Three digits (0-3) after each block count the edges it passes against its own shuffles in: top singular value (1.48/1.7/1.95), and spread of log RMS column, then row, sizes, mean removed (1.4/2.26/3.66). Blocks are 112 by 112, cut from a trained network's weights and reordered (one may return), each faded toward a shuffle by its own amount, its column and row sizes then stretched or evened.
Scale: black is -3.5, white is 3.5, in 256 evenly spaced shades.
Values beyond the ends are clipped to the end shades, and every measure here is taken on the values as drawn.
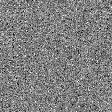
1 0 0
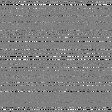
3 0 3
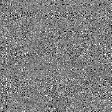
0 2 2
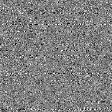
1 1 2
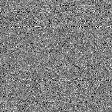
0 0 2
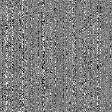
1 3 0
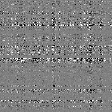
2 2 3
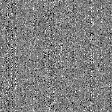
0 2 0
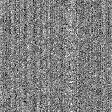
3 1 0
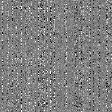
0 3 1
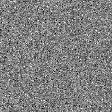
2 0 1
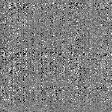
1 2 2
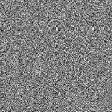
2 1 1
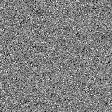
1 0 0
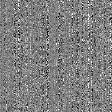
1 3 0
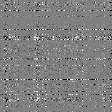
2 2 3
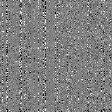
0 3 1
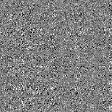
2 2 2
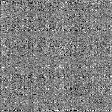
2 0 2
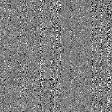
2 3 1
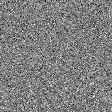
1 0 0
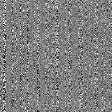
2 3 0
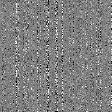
0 3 0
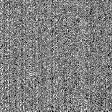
2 1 1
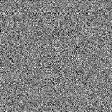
3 1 1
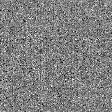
0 0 1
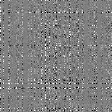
2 3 2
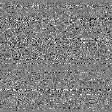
1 1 3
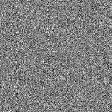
3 1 0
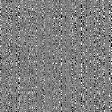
3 3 1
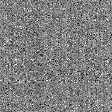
0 0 2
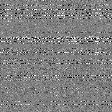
1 0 3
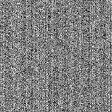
3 0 1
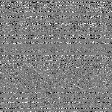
0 0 3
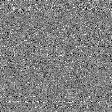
2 0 2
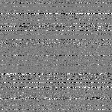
2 0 3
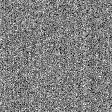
0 0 0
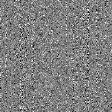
1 2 0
